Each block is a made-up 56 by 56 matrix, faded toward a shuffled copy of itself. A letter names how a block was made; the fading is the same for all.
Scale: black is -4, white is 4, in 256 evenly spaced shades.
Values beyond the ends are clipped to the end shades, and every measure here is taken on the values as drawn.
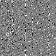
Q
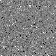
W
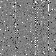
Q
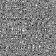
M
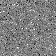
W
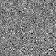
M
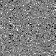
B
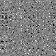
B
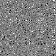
B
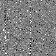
Q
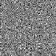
M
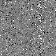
Q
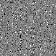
Q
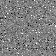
W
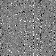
Q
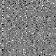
B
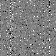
Q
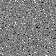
W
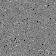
W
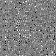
B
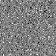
B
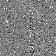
Q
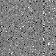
B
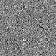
M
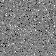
W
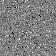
W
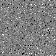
W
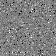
W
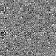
M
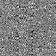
M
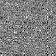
M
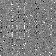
B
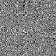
M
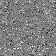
W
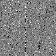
Q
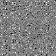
B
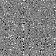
B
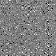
B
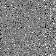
Q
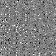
B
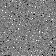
W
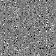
Q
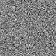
M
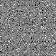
B
